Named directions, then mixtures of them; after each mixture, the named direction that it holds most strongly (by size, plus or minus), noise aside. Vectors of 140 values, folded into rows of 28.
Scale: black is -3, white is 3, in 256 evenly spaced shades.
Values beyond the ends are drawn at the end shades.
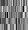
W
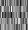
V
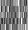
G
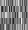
G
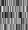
V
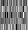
W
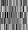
W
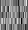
G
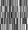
G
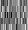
G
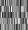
V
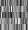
V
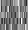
G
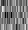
V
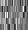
W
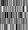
W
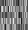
G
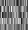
V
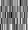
G
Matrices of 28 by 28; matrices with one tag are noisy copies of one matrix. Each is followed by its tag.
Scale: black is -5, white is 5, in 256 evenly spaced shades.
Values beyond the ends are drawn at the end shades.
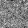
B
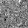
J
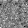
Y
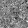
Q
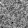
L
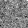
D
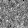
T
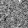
J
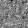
B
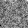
D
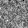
T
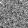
L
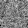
D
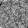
Y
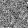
Q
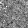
L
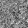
Q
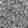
L
